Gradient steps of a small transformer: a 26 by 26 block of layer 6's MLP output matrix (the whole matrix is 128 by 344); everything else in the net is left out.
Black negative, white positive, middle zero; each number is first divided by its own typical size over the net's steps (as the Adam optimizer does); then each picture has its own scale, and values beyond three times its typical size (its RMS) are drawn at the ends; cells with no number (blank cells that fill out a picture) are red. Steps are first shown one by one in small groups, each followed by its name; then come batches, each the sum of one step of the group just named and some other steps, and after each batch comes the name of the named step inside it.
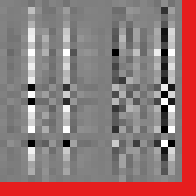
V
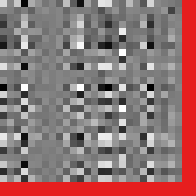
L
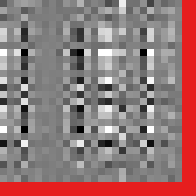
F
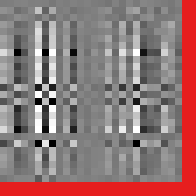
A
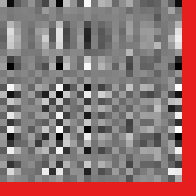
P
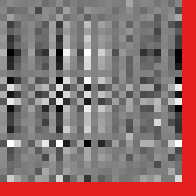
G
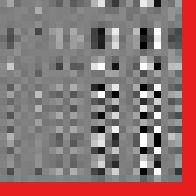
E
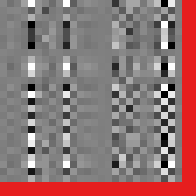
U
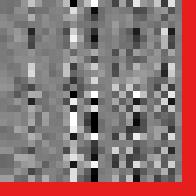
U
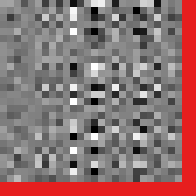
E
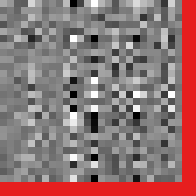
U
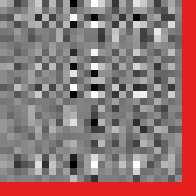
E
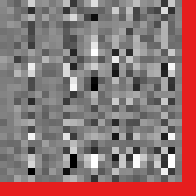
U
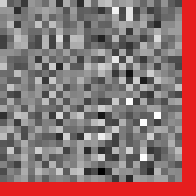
P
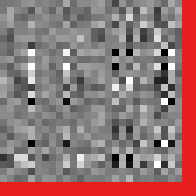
V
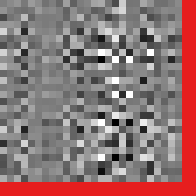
F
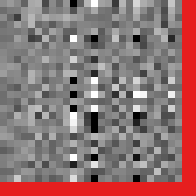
E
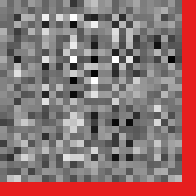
G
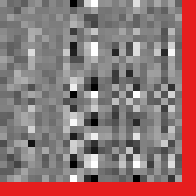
V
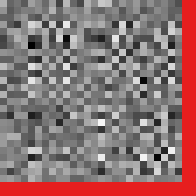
L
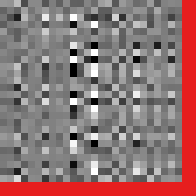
L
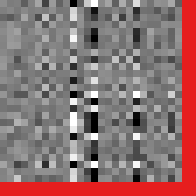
P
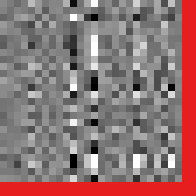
U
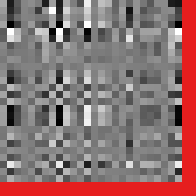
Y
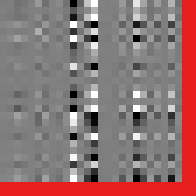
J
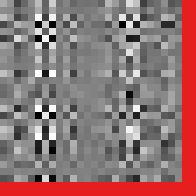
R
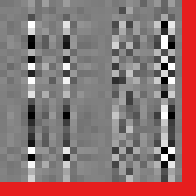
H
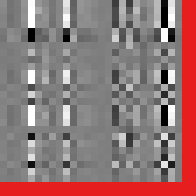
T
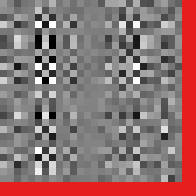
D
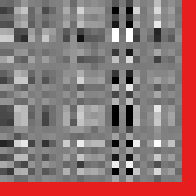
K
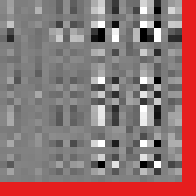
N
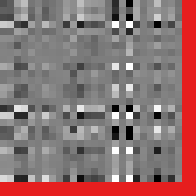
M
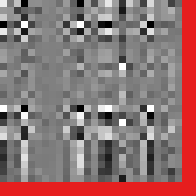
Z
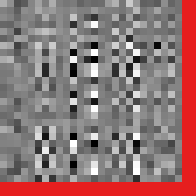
R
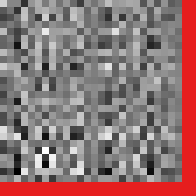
Z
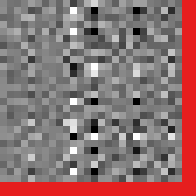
Y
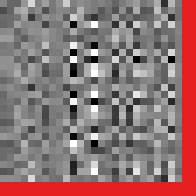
K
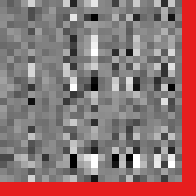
Y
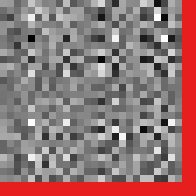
T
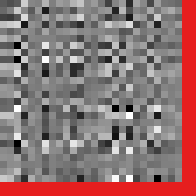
M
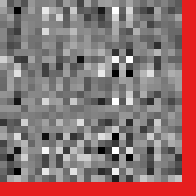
Z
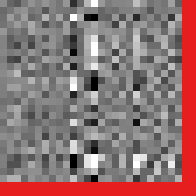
H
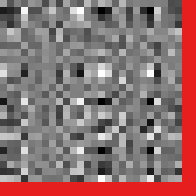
Y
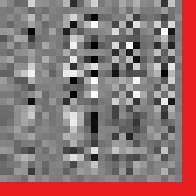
T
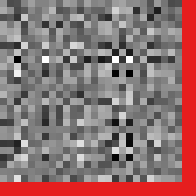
Y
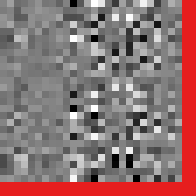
J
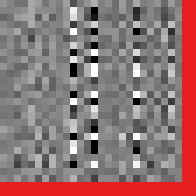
T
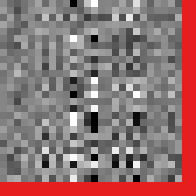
J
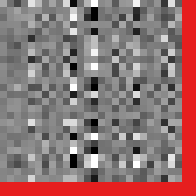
T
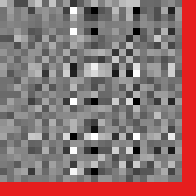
R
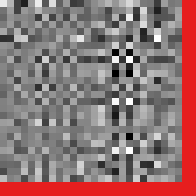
N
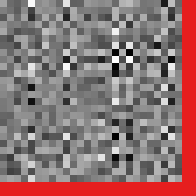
D
